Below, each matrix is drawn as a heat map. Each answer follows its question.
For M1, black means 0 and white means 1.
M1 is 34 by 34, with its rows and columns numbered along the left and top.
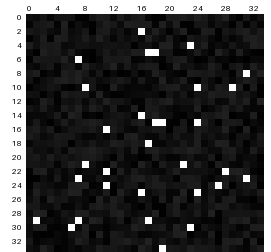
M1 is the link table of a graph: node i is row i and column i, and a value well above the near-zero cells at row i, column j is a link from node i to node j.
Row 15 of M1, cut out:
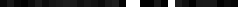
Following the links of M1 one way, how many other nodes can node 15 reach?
6
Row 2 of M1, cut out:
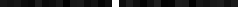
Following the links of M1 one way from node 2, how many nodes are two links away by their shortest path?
1
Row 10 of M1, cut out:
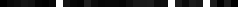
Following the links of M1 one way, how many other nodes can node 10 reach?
9
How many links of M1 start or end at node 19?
2
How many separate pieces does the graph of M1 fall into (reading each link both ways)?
9
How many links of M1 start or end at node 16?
4
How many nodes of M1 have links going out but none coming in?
10
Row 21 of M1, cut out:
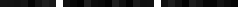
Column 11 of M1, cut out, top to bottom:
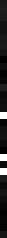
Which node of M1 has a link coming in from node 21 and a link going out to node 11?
node 22
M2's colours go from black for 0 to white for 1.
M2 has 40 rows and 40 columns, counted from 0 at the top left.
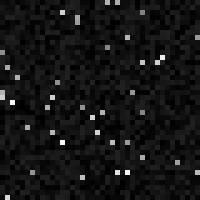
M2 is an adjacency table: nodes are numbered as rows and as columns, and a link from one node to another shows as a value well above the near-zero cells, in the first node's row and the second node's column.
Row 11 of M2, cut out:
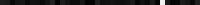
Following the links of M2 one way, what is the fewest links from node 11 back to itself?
4
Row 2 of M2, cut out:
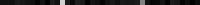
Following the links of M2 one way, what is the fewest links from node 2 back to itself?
4
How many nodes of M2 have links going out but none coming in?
4
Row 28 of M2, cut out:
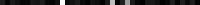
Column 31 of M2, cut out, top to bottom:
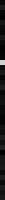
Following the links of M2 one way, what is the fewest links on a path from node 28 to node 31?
2
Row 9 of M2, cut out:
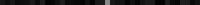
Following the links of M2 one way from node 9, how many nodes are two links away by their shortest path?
1
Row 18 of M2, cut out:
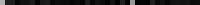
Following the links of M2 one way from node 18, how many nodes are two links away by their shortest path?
4
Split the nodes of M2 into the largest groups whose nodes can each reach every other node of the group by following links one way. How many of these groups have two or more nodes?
5
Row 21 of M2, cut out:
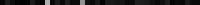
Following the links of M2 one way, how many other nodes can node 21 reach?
5
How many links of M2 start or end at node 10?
3
